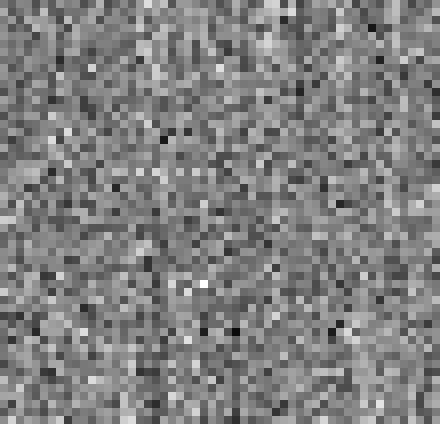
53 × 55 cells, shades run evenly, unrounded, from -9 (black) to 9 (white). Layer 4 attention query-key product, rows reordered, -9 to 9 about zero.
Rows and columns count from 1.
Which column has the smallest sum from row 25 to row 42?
20
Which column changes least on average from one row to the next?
52
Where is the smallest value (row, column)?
42, 30
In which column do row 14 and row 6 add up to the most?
34
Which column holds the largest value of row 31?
19
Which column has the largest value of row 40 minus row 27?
28
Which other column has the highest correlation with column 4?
15
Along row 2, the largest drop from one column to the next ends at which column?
38
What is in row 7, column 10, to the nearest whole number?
3
